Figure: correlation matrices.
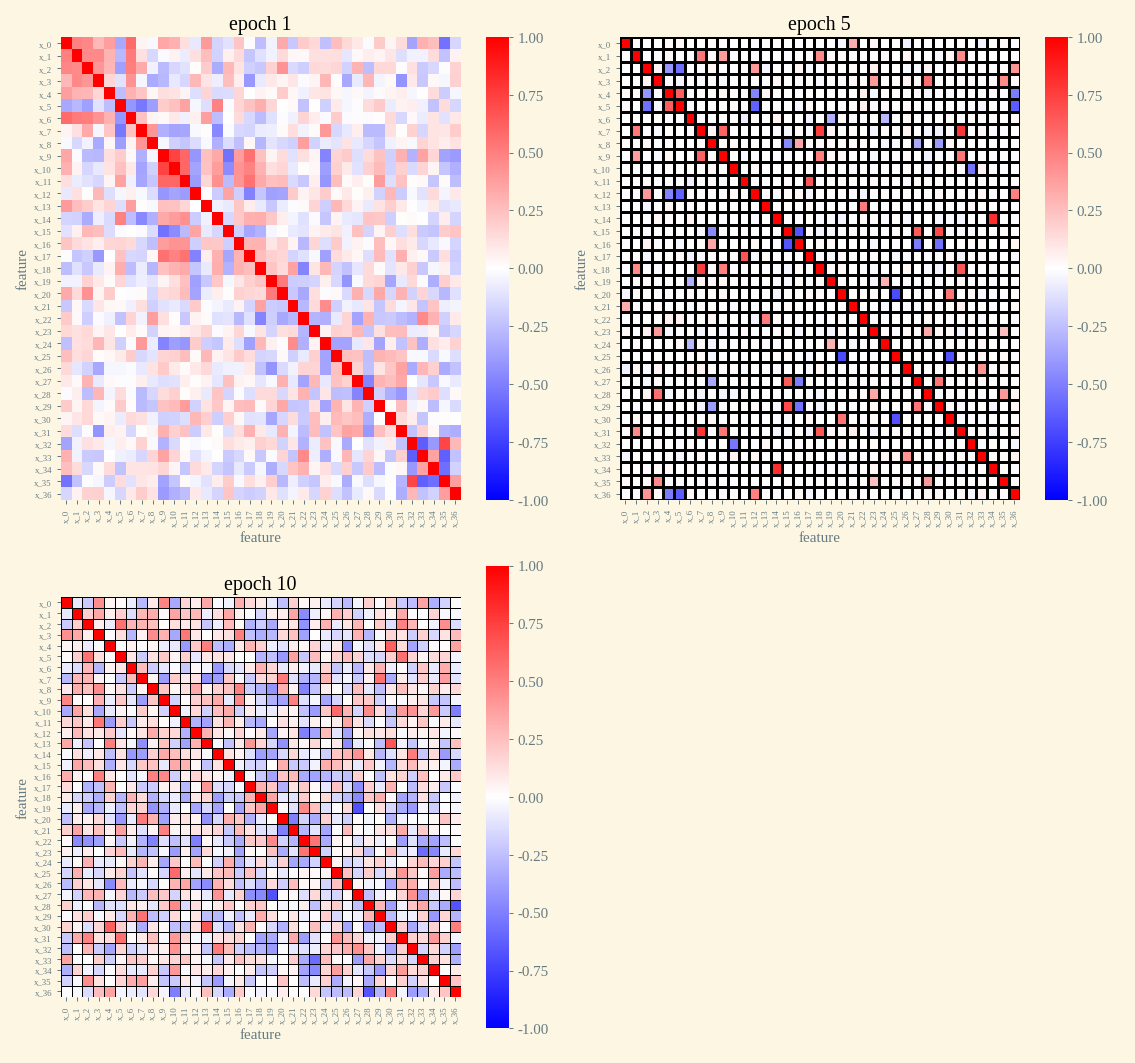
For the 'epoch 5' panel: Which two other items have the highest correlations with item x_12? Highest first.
x_36, x_2
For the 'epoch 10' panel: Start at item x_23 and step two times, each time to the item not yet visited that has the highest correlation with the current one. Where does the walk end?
x_19
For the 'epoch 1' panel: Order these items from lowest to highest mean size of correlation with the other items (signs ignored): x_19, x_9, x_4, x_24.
x_4, x_19, x_24, x_9
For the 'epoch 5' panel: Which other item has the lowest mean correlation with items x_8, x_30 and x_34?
x_25
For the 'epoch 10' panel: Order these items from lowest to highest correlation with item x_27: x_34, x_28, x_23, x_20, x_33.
x_33, x_28, x_34, x_20, x_23
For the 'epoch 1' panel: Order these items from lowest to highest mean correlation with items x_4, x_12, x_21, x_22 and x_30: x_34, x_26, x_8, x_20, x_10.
x_20, x_10, x_8, x_26, x_34
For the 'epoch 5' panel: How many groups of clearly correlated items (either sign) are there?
12
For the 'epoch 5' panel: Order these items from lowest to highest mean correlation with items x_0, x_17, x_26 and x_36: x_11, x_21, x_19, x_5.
x_5, x_19, x_21, x_11
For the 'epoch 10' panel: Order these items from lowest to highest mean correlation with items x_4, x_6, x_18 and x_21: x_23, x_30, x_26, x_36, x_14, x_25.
x_14, x_26, x_25, x_23, x_36, x_30
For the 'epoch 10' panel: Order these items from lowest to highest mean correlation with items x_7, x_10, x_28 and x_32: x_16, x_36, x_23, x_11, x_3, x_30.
x_36, x_30, x_23, x_3, x_16, x_11
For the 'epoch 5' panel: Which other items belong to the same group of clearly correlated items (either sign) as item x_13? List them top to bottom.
x_22
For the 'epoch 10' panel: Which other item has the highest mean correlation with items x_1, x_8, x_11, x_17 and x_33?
x_3
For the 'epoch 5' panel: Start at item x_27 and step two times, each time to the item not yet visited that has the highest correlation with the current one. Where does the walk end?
x_29
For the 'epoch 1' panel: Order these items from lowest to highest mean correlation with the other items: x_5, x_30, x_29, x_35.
x_35, x_5, x_30, x_29
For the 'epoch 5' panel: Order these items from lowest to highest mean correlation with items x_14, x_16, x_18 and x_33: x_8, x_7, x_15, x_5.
x_15, x_5, x_8, x_7
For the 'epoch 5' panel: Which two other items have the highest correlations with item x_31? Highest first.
x_7, x_18
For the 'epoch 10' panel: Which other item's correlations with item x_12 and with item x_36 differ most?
x_28
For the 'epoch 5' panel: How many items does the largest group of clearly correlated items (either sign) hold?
5
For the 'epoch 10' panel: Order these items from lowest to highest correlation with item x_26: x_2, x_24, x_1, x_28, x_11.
x_24, x_28, x_2, x_1, x_11
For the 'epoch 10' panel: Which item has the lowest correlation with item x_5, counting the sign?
x_20
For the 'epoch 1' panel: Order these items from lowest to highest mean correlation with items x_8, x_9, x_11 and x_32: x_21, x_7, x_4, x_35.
x_21, x_7, x_4, x_35
